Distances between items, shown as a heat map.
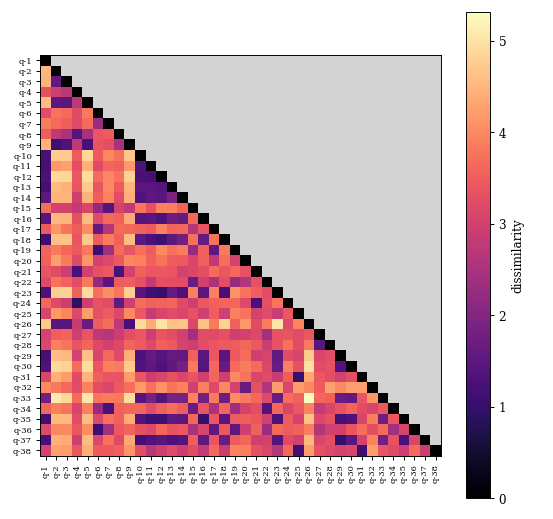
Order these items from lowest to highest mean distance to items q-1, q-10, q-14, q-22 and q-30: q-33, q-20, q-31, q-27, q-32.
q-33, q-27, q-31, q-20, q-32
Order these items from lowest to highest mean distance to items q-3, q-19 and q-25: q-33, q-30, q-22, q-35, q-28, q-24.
q-22, q-24, q-28, q-35, q-30, q-33
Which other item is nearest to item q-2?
q-9
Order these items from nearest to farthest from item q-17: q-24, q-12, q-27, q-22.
q-22, q-27, q-24, q-12
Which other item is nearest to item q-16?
q-35
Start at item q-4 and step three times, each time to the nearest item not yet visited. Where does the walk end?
q-8
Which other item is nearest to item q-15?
q-7
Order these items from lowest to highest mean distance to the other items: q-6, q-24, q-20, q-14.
q-14, q-6, q-24, q-20
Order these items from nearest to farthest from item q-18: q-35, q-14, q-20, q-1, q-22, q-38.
q-1, q-35, q-14, q-38, q-22, q-20
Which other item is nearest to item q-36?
q-6
